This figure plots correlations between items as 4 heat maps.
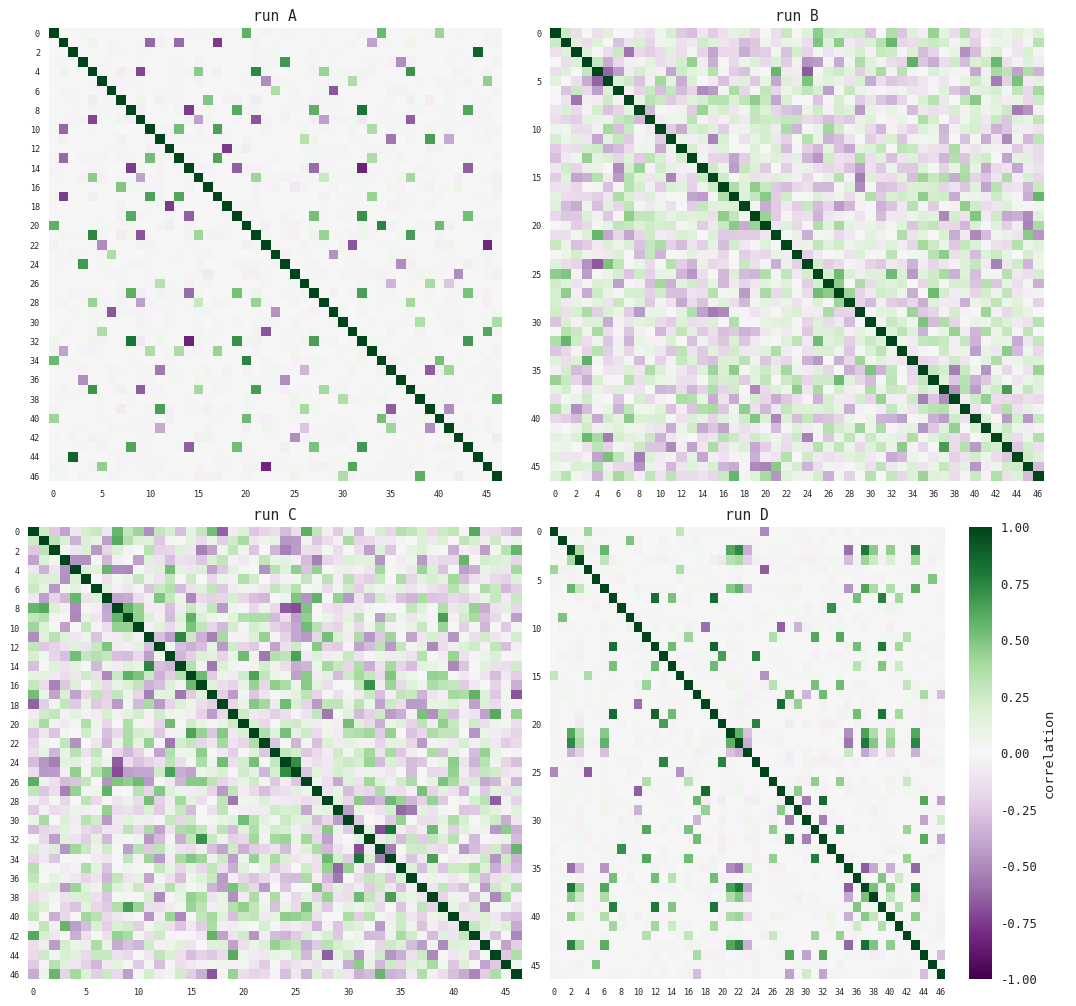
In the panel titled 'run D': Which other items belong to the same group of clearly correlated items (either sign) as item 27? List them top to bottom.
10, 18, 29
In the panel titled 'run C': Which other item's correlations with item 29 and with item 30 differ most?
35
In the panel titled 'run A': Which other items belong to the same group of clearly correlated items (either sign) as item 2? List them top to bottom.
44
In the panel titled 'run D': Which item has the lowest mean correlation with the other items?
35
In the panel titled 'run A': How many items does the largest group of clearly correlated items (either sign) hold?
6
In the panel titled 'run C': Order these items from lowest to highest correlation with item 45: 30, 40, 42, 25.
30, 40, 25, 42
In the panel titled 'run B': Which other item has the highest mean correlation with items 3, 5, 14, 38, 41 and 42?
13
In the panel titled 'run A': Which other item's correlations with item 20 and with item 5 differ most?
34
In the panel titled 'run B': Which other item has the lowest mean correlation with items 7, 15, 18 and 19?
2
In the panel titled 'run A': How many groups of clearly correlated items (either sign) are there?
13
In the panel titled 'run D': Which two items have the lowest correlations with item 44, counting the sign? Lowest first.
30, 46
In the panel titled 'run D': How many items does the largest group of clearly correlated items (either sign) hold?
11
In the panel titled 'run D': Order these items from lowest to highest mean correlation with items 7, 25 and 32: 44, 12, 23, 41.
23, 41, 44, 12
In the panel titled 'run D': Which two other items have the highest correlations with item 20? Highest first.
24, 13
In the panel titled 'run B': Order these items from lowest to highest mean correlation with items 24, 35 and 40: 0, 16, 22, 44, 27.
27, 0, 16, 44, 22
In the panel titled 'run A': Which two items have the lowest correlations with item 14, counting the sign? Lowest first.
32, 8
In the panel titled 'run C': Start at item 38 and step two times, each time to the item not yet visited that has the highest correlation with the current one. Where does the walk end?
31
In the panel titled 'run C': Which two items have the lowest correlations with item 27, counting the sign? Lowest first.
3, 18
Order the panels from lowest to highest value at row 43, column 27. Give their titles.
run C, run D, run B, run A
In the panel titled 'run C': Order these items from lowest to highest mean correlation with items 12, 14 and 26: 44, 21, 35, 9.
44, 21, 35, 9
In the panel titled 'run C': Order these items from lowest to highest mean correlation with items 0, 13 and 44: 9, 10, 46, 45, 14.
14, 45, 9, 46, 10
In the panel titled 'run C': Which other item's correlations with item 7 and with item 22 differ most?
4
